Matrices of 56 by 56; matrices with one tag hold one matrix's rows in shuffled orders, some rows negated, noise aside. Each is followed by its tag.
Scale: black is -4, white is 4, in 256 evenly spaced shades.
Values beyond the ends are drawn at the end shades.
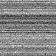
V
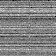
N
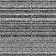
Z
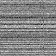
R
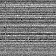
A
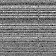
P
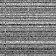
A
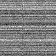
V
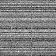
Z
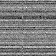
V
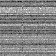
V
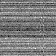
R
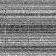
A
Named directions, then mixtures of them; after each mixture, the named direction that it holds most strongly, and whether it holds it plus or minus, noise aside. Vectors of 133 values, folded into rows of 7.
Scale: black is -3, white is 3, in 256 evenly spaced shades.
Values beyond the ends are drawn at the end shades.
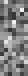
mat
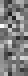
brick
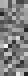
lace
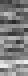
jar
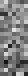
lace, plus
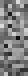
brick, plus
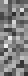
mat, plus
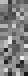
lace, plus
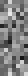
brick, minus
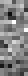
jar, minus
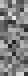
lace, plus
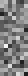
lace, plus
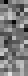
mat, minus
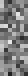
brick, plus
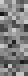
lace, plus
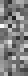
brick, plus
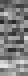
jar, plus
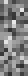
mat, plus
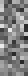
brick, plus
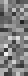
lace, plus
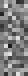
lace, plus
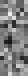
mat, minus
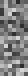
lace, plus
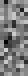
mat, minus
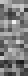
jar, minus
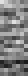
jar, minus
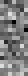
mat, minus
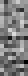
mat, minus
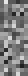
mat, plus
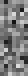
mat, minus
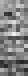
jar, minus
